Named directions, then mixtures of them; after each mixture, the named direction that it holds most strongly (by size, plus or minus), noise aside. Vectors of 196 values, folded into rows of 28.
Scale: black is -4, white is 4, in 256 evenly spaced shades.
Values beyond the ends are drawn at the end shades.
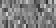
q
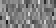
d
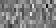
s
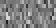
d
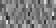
d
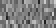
d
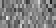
s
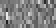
d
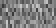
q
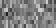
q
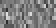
s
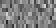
q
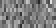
s
